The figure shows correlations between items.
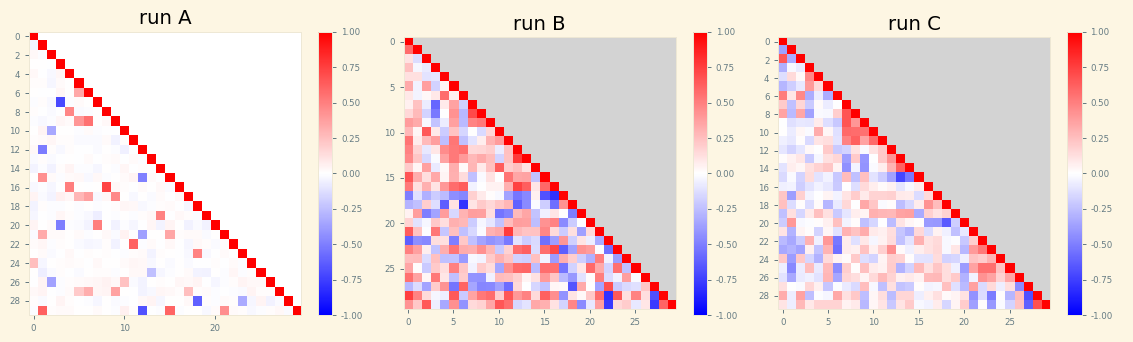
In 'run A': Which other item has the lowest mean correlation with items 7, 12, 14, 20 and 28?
3
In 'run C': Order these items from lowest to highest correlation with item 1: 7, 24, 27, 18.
24, 7, 18, 27
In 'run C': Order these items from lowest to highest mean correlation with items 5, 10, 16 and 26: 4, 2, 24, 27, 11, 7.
27, 2, 24, 4, 7, 11
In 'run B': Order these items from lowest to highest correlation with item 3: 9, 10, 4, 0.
9, 4, 10, 0
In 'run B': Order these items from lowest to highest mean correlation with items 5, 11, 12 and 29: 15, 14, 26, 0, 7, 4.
4, 26, 7, 14, 15, 0
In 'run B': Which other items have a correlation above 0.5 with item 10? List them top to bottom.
2, 14, 29
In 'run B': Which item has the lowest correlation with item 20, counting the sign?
17
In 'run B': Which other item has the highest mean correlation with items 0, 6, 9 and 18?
28
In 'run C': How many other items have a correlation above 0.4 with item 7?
4
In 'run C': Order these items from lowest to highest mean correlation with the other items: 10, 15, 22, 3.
15, 3, 22, 10
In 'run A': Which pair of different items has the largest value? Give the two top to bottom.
8, 16
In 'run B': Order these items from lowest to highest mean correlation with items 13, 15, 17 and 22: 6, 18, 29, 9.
29, 18, 9, 6
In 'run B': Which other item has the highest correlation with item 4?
6
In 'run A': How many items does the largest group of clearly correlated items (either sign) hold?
5
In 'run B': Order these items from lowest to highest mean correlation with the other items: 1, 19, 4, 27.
27, 19, 4, 1
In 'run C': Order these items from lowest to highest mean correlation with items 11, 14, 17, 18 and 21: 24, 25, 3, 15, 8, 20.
20, 15, 3, 24, 25, 8
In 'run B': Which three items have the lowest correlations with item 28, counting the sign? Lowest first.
22, 27, 17
